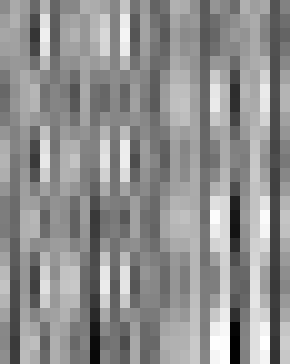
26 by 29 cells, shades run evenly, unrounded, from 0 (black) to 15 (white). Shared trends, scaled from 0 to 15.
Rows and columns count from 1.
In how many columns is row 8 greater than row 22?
15
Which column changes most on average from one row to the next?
13
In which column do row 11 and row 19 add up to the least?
28
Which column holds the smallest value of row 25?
24
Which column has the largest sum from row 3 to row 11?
27
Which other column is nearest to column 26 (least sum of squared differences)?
23
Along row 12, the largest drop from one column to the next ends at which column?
14
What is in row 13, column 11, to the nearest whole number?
12
